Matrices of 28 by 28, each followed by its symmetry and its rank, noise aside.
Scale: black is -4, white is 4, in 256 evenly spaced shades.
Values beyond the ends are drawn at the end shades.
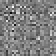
no symmetry, rank four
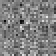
no symmetry, rank three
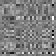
no symmetry, rank two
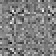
antisymmetric, rank four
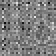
no symmetry, rank four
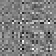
antisymmetric, rank two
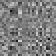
no symmetry, rank three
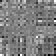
symmetric, rank three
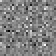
no symmetry, rank four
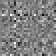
antisymmetric, rank two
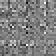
no symmetry, rank four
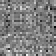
antisymmetric, rank four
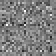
no symmetry, rank four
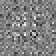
symmetric, rank four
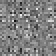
antisymmetric, rank four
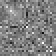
symmetric, rank four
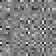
no symmetry, rank three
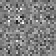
symmetric, rank four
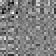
symmetric, rank three
